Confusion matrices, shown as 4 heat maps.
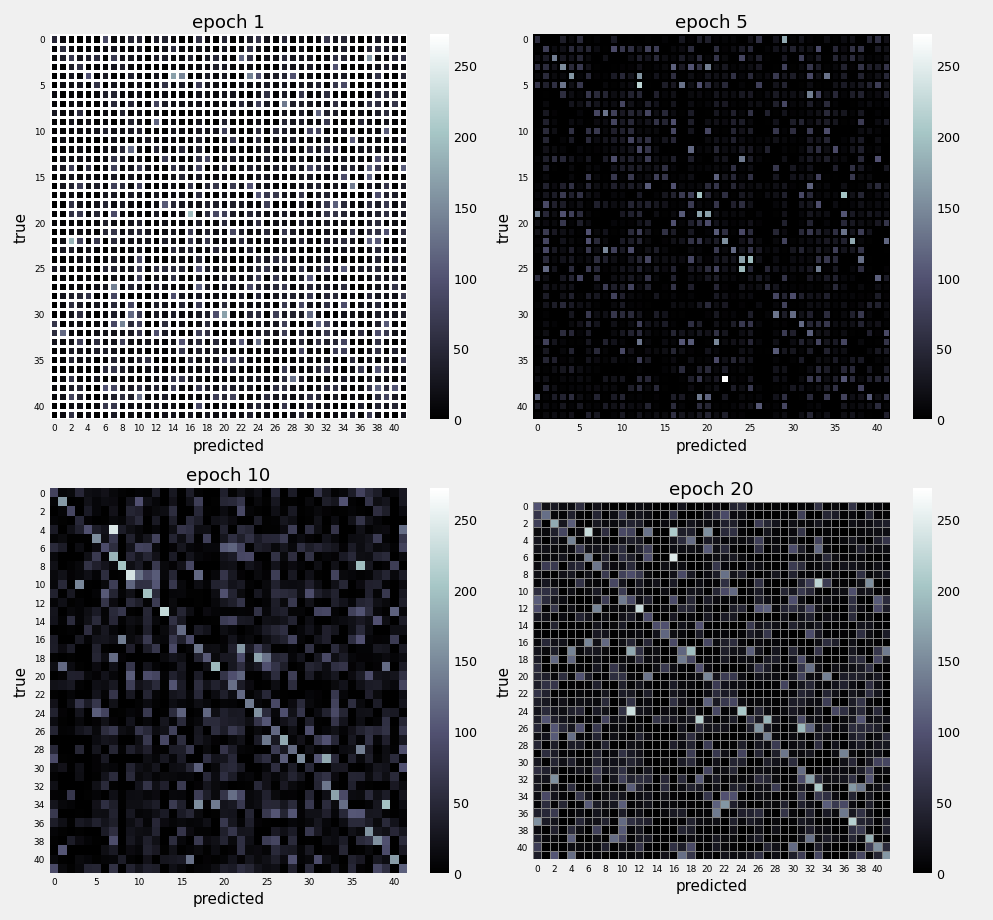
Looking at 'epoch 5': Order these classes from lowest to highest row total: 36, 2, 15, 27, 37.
36, 27, 15, 2, 37
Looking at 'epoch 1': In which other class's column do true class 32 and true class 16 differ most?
35
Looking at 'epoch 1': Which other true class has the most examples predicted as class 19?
30
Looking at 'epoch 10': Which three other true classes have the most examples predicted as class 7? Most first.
4, 18, 38
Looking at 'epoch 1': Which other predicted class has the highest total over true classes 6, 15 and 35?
37
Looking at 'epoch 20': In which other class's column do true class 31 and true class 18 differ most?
17
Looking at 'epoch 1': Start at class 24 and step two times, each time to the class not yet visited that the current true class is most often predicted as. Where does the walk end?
39
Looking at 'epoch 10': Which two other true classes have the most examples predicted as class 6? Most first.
11, 24
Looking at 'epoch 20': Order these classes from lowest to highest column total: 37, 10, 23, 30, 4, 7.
30, 23, 7, 4, 37, 10
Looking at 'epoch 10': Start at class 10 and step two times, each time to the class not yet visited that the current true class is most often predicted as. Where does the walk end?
36
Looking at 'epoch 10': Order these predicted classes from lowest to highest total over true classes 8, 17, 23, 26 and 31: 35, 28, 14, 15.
15, 28, 35, 14
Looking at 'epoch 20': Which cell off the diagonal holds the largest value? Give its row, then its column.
6, 16
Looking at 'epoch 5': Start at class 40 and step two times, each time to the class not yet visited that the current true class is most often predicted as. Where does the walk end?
5
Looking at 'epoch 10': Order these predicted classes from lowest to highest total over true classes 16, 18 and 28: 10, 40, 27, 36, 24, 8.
10, 40, 27, 8, 24, 36
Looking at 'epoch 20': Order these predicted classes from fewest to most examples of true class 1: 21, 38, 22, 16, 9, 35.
38, 9, 35, 21, 16, 22
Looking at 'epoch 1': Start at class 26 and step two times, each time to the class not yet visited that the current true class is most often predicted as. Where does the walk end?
20
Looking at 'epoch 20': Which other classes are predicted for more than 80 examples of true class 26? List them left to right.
2, 5, 31, 32
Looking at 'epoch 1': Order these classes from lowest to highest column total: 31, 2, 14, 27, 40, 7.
40, 31, 14, 2, 27, 7
